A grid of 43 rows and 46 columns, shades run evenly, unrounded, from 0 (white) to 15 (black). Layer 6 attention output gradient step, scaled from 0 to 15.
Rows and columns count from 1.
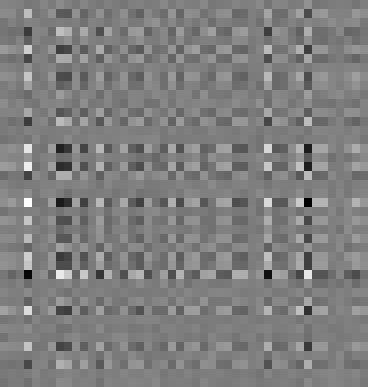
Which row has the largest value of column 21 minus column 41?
23
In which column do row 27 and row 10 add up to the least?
4
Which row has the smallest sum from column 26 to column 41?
35
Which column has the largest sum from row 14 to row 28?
39
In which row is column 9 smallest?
31
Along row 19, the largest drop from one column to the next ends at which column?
40
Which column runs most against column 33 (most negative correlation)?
42
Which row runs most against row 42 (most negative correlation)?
12
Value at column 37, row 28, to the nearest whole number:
8
